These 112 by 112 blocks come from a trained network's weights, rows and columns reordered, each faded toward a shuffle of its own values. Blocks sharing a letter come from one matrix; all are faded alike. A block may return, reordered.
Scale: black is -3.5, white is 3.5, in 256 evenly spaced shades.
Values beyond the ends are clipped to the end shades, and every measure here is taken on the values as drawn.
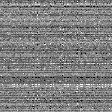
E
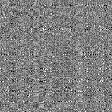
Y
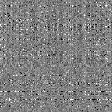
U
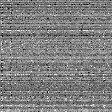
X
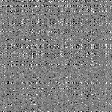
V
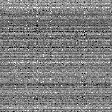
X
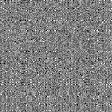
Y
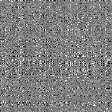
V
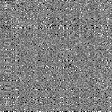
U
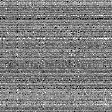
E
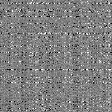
V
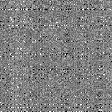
U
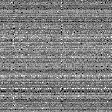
E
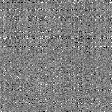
U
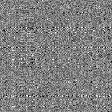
Y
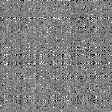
V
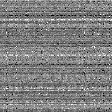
X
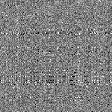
Y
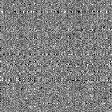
Y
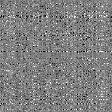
V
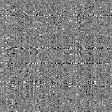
U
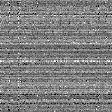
E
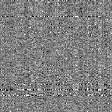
Y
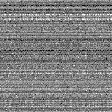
E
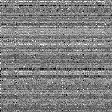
E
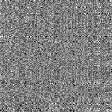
Y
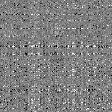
V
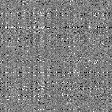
U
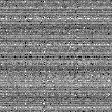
E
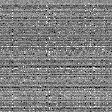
X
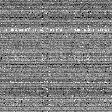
E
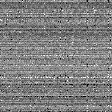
E
